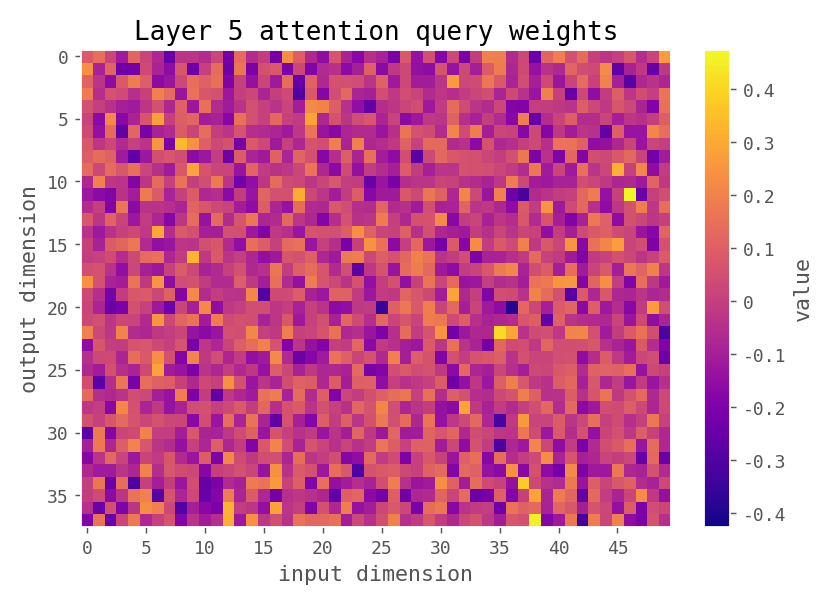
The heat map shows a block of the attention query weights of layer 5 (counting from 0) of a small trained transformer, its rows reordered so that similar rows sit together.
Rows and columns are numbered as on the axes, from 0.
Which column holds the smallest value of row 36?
8
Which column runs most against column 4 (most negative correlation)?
30
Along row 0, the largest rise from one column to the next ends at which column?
17
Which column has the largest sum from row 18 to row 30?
29
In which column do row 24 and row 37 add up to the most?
38
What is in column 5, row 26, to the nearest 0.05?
0.15
